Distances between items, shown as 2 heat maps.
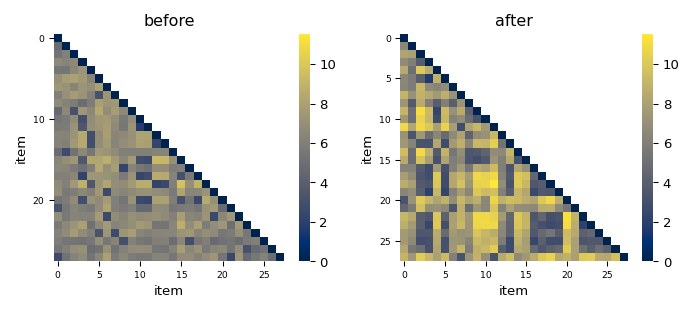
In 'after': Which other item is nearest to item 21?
6
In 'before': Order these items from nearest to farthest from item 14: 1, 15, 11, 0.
1, 0, 11, 15
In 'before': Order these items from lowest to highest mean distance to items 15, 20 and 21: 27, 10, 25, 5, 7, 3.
10, 3, 27, 25, 7, 5
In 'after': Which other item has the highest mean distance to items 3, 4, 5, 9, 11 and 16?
20
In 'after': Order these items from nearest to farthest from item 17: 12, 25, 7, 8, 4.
25, 12, 8, 7, 4
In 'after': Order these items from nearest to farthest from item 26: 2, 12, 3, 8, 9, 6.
3, 12, 2, 8, 6, 9
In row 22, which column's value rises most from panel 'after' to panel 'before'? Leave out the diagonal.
23
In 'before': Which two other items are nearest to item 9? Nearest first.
2, 0
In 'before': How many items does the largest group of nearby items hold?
6
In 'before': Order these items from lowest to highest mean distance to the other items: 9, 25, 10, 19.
25, 10, 19, 9
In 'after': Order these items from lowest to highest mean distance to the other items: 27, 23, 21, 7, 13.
13, 23, 21, 7, 27
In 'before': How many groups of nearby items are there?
9
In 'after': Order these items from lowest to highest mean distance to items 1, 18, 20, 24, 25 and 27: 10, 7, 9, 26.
26, 7, 10, 9
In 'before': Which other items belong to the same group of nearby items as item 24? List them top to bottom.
5, 7
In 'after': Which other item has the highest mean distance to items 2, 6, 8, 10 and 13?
11
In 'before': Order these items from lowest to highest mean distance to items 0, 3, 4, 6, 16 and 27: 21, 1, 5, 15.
21, 1, 15, 5
